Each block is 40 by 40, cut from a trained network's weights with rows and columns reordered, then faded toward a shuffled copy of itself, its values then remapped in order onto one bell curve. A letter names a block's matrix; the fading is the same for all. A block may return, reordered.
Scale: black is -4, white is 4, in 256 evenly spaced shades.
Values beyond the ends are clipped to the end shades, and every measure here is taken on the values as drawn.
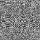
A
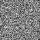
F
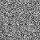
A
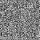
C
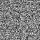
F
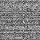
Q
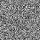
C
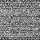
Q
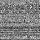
Q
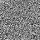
C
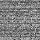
Q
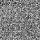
F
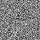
C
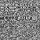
A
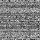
Q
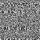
A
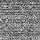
Q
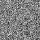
C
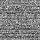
Q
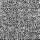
F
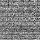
Q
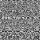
A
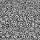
A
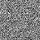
C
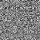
A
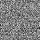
F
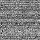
Q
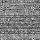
Q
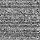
Q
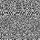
A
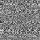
A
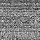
Q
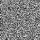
C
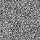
C
